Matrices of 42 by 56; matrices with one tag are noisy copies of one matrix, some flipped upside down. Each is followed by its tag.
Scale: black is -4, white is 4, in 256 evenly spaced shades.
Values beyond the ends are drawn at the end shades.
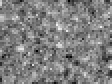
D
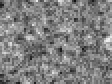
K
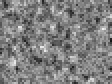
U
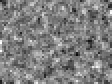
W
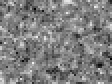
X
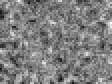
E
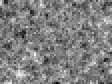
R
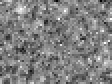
R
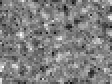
D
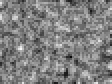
D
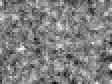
D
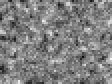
E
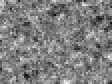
X
